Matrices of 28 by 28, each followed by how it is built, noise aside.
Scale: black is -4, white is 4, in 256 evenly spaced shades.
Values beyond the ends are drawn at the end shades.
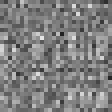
blocks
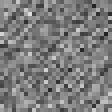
Hankel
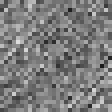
Hankel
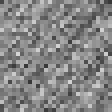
Hankel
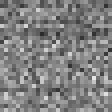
blocks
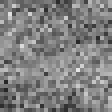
smooth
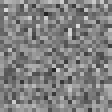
repeating columns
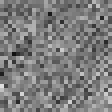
Hankel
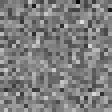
blocks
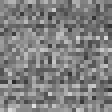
blocks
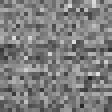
blocks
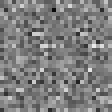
repeating columns
